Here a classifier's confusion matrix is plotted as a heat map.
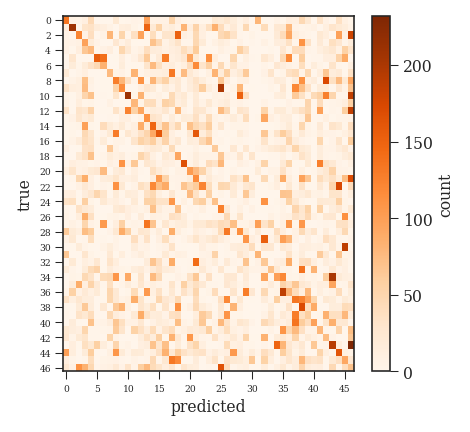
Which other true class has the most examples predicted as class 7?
2
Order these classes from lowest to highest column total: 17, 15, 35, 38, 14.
15, 17, 35, 14, 38
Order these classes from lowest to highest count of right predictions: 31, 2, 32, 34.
32, 31, 34, 2
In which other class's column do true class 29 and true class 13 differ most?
35
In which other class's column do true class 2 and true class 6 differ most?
46
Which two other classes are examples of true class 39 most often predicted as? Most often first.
37, 26
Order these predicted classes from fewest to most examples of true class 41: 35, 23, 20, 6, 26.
6, 20, 26, 23, 35
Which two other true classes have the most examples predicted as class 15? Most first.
21, 22
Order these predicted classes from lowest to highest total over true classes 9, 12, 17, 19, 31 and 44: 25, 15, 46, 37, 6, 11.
6, 15, 11, 37, 46, 25
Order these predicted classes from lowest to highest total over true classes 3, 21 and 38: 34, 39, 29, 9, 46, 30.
30, 34, 29, 9, 39, 46
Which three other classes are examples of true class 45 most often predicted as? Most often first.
17, 18, 38
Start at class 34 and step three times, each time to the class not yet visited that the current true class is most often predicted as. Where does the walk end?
25
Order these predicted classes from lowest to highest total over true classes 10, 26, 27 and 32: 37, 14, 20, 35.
20, 35, 37, 14
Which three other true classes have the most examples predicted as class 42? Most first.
8, 10, 39
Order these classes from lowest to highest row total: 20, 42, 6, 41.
20, 6, 42, 41
